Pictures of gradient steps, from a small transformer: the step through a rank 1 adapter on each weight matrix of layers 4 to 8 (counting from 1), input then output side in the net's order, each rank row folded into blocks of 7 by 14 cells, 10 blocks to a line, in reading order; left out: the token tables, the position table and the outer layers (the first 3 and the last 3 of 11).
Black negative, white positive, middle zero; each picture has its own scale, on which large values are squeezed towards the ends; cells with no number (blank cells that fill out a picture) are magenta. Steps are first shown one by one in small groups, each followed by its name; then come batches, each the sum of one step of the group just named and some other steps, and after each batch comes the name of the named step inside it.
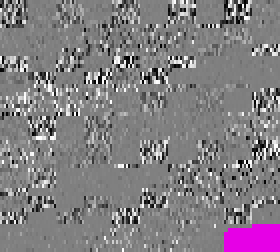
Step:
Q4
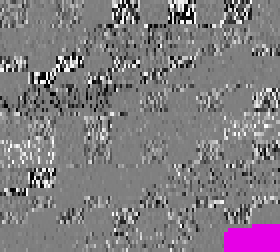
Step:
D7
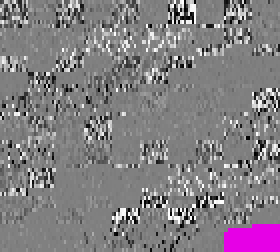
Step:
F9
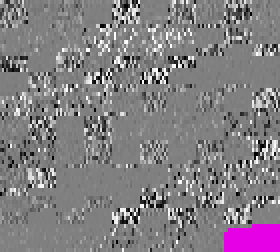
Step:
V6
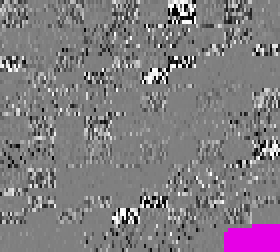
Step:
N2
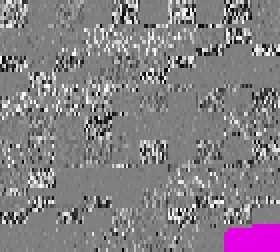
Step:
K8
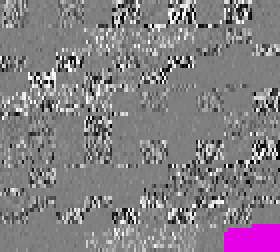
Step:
K8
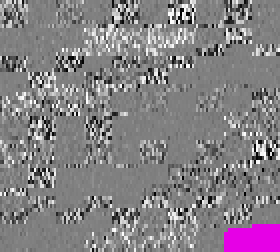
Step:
K8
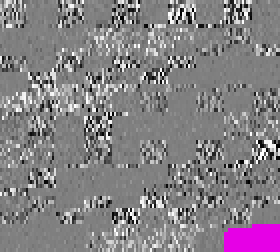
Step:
K8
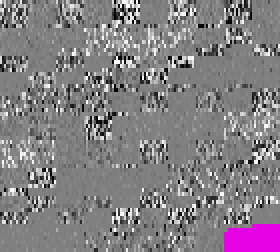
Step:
K8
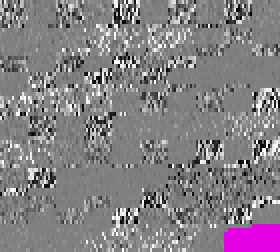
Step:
V6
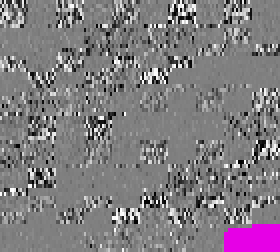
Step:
N2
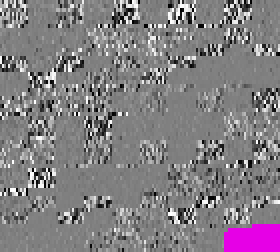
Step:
K8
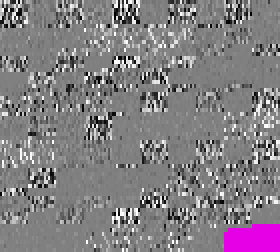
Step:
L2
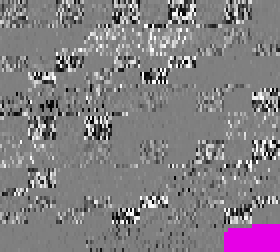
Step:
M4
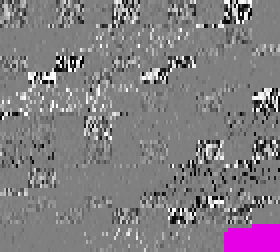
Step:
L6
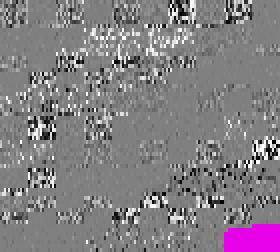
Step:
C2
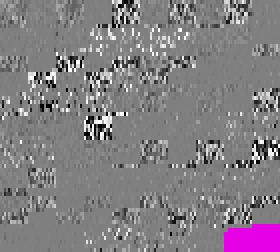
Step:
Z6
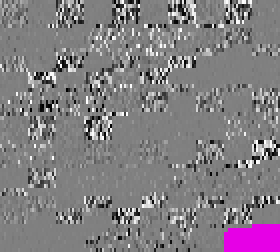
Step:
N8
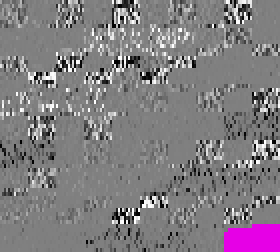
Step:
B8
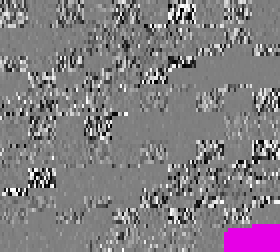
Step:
N8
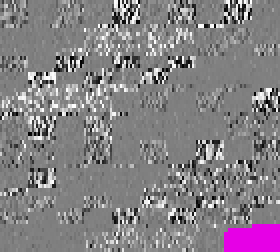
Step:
L6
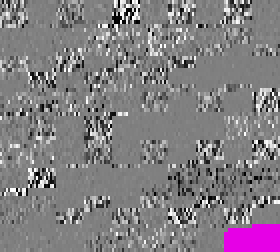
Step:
N8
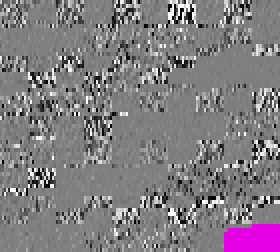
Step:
N8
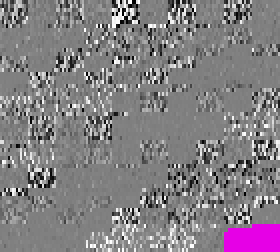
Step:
L2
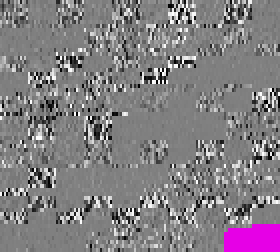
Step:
M4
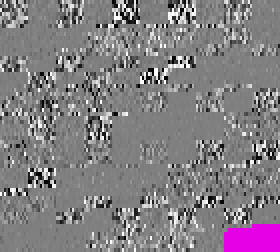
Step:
N8
